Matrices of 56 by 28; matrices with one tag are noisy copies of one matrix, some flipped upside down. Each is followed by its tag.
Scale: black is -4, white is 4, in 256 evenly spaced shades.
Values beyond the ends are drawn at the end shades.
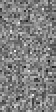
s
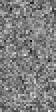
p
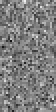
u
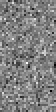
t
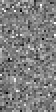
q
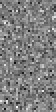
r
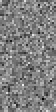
u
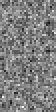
p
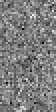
p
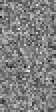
s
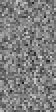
p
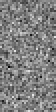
s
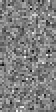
p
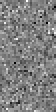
r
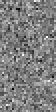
r
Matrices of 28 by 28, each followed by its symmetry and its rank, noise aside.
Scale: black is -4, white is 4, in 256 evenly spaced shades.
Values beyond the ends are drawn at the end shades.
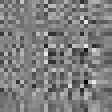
no symmetry, rank three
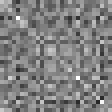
symmetric, rank three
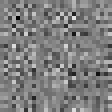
no symmetry, rank four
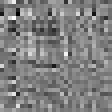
antisymmetric, rank four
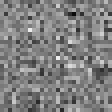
no symmetry, rank six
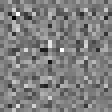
antisymmetric, rank four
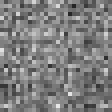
no symmetry, rank six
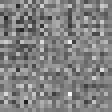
no symmetry, rank four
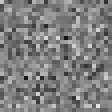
no symmetry, rank six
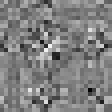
symmetric, rank four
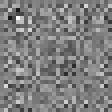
symmetric, rank four
